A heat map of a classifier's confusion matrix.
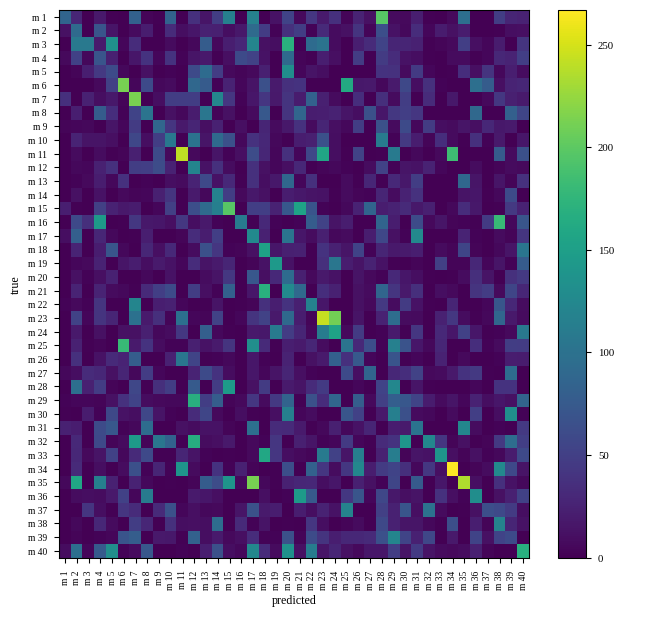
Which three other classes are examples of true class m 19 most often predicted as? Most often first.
m 24, m 40, m 33
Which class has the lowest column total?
m 1
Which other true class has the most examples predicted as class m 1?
m 7
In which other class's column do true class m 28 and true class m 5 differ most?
m 15
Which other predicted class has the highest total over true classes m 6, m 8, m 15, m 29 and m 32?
m 12
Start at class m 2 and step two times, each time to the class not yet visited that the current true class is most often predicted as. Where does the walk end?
m 31
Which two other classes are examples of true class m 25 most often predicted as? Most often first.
m 6, m 17
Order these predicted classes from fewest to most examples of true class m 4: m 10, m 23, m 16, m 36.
m 36, m 23, m 10, m 16
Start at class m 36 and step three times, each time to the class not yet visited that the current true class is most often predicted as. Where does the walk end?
m 40
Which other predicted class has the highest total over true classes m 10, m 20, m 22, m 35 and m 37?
m 17
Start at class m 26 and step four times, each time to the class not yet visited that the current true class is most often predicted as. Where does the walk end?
m 14
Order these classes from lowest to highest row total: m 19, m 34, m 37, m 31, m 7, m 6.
m 19, m 31, m 37, m 7, m 6, m 34
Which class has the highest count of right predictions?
m 34
